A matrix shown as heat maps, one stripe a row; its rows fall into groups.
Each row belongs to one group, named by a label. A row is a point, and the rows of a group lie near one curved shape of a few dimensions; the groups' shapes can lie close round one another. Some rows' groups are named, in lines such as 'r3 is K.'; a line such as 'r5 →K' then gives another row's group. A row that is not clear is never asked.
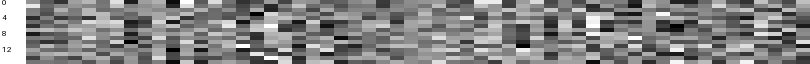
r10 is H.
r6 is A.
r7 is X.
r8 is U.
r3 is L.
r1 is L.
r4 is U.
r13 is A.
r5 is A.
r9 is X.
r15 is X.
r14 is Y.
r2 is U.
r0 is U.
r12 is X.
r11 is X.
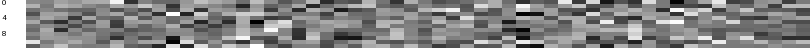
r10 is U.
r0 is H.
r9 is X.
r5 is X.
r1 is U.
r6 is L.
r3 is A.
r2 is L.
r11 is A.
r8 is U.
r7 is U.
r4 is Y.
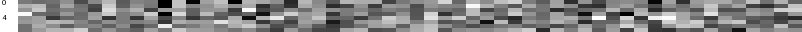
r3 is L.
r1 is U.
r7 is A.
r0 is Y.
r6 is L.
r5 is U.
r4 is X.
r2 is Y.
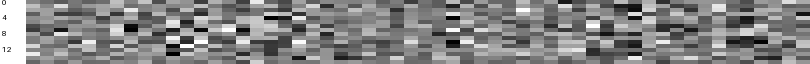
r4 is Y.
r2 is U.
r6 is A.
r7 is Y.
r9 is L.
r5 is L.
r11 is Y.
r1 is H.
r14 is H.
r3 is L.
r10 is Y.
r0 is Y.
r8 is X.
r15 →Y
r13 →U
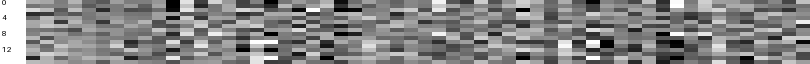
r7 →U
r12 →U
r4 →Y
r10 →A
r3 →U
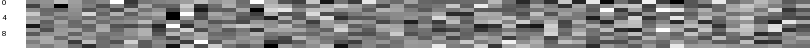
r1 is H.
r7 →X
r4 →X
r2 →X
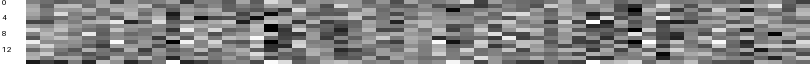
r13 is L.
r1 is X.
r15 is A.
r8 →X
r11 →Y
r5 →A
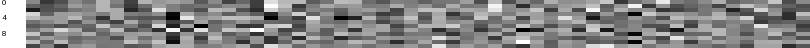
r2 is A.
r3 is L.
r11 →U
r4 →U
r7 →A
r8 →L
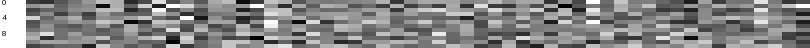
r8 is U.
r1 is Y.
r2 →A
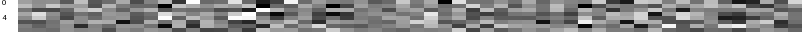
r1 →U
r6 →X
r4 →L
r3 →L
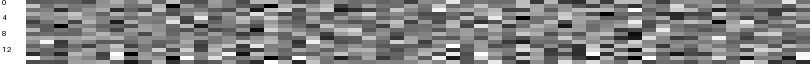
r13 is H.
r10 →U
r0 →Y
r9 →H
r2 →X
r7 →L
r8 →U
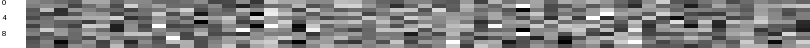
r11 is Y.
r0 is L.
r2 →U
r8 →U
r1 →U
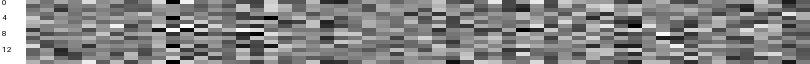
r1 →U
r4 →L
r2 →U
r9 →A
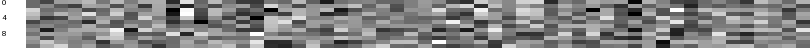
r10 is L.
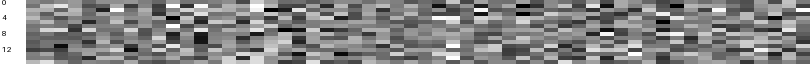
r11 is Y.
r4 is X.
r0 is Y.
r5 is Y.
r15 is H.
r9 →Y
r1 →A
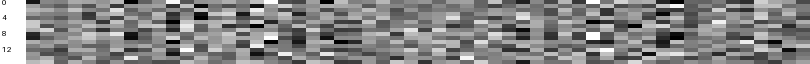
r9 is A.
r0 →A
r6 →L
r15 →U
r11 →Y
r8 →A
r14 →Y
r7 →U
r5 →U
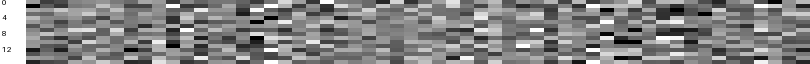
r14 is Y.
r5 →X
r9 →X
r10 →Y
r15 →A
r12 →A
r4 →L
